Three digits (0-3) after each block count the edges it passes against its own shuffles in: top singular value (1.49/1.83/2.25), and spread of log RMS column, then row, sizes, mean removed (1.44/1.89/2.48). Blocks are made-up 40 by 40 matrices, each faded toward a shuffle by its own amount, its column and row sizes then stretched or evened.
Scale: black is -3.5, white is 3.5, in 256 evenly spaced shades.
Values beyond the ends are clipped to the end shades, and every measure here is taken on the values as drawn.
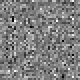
1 2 1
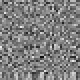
2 0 1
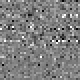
1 0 2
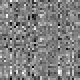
2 3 1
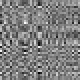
3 3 2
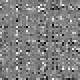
2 3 2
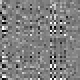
3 3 2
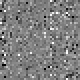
0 2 0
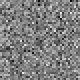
1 0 0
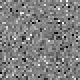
1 0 0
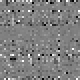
1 1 3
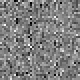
1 2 0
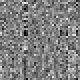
2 2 0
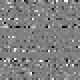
0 0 3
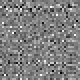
2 0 2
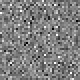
1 0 0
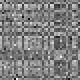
3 1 2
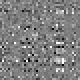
2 1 2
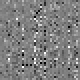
1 3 0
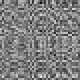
3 2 1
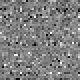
0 0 2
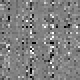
0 3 1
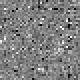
0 1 1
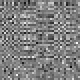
3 1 2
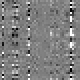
3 3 0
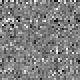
1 0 2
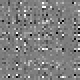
1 3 2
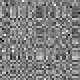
3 1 1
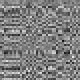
3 0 3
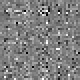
1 2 2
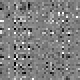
2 3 2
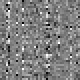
1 3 0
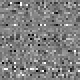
0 0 3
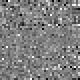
1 0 2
